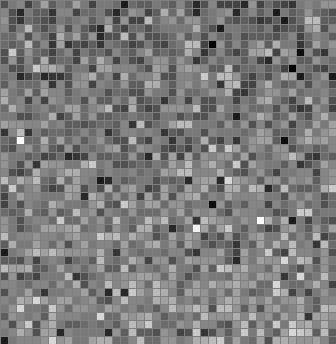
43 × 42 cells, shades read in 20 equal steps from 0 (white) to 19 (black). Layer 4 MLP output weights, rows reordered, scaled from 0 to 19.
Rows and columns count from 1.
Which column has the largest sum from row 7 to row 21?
38
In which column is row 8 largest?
34
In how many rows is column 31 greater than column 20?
18
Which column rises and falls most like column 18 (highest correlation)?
36
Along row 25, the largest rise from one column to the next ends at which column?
11
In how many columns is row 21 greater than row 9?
15
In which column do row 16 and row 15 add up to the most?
30
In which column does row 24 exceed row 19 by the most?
27
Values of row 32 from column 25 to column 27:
15 9 9
